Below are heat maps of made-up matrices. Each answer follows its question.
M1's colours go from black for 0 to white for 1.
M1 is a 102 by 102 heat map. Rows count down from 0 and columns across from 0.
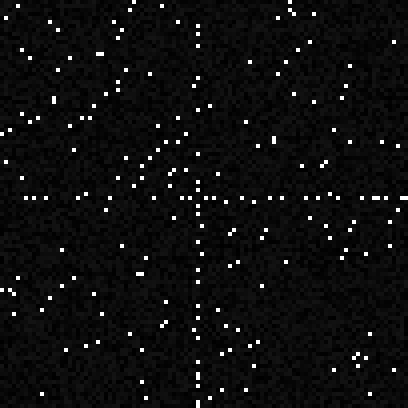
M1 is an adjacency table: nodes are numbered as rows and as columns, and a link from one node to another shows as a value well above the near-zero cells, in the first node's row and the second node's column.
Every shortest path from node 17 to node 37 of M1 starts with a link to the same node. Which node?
node 31
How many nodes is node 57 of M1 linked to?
3
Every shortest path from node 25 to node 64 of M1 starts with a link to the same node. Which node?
node 13
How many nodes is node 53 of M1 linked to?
1
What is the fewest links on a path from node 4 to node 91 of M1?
7
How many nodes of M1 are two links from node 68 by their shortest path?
4
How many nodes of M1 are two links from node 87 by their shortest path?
6
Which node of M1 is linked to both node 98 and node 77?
node 10
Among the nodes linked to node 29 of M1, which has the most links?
node 44
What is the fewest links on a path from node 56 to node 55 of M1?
6
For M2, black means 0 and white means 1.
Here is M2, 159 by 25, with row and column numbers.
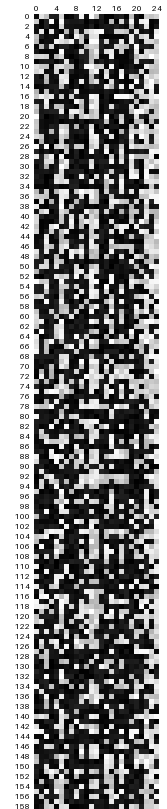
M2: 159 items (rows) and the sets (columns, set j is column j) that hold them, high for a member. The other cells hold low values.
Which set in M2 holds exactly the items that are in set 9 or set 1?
12
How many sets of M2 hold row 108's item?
12
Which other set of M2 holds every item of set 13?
10
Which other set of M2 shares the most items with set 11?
24
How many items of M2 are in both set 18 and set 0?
7
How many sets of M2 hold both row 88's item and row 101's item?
6
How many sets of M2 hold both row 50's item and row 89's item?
6
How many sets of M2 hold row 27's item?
6
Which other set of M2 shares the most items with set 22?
5
